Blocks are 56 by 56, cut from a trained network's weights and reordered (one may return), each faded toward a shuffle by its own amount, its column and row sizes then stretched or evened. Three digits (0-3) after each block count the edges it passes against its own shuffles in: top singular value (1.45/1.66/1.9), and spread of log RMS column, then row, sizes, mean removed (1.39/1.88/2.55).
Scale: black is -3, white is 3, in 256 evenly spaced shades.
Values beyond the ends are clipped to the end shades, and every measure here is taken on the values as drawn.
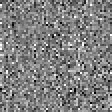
0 2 1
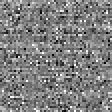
0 0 0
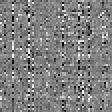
1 3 0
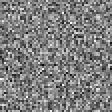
3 0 0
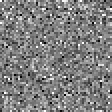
0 0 2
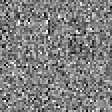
2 1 1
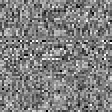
3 0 2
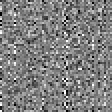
3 3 0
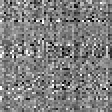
2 0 3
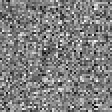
2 1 1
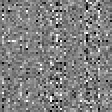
1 3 1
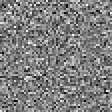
2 1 1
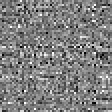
2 1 3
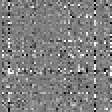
1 3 3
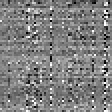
1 3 0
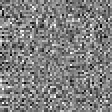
3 2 1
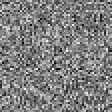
3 0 0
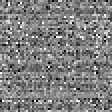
1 1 1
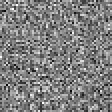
2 0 0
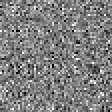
2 1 1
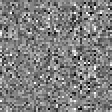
2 2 1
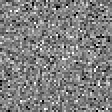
0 0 0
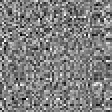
3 1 2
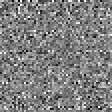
1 0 3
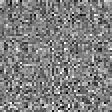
2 1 2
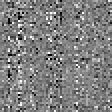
1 3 1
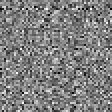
3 0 2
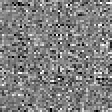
0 2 3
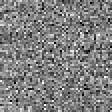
2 1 0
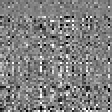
3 3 3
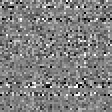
0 1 3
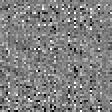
0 3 2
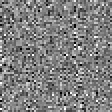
2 2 0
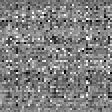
1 2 2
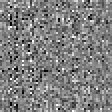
0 3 1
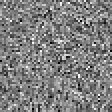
1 1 0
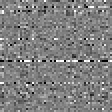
3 2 3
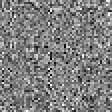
2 1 1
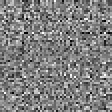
3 1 2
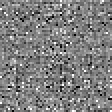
0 1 0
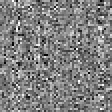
2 2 0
